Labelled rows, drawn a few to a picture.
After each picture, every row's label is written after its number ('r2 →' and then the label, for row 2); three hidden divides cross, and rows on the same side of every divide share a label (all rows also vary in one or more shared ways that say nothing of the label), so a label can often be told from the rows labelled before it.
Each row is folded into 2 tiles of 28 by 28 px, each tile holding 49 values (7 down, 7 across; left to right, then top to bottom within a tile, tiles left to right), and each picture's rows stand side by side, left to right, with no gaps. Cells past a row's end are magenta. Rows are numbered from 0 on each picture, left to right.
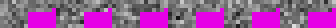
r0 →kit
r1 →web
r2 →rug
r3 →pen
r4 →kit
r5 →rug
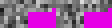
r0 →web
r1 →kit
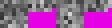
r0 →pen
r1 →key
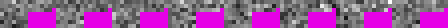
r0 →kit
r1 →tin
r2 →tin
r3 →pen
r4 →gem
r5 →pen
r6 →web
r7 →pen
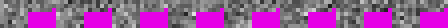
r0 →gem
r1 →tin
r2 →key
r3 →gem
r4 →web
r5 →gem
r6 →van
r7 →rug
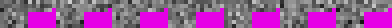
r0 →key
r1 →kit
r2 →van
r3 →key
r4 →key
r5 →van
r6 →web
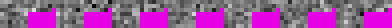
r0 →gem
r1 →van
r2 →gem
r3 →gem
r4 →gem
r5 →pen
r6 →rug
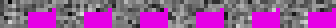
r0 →rug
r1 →gem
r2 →van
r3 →rug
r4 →web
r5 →gem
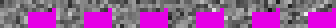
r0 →van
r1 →tin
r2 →tin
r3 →pen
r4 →tin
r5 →gem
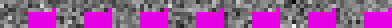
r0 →pen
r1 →van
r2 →van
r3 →gem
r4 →pen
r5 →key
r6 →web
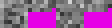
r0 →gem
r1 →kit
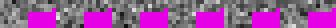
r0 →key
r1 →tin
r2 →gem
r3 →gem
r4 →van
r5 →rug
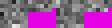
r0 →key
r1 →web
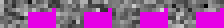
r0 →gem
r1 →van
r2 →pen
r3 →rug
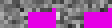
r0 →tin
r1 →tin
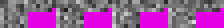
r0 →van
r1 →van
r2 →van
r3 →tin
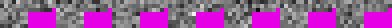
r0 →tin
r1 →tin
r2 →rug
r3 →gem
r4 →key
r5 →tin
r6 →kit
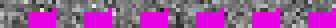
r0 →van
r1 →web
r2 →van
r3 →gem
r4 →web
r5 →key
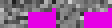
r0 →tin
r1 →pen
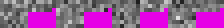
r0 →kit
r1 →van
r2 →key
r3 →key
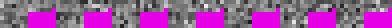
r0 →gem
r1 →web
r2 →key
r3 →web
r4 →pen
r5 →van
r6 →pen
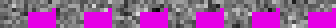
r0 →rug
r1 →web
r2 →gem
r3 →gem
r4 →tin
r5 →key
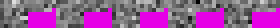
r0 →pen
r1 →van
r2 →pen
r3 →gem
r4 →pen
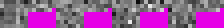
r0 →web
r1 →gem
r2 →web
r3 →web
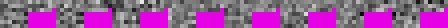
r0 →rug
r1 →pen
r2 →rug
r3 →tin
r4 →web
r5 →gem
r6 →rug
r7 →web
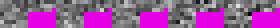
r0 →key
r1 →rug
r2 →rug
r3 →gem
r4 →rug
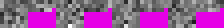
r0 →web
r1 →key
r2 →key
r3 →pen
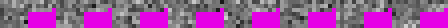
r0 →pen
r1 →rug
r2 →van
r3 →van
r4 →kit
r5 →gem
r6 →van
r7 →key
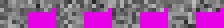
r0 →rug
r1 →key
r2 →web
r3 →van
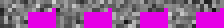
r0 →web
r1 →web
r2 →tin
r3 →tin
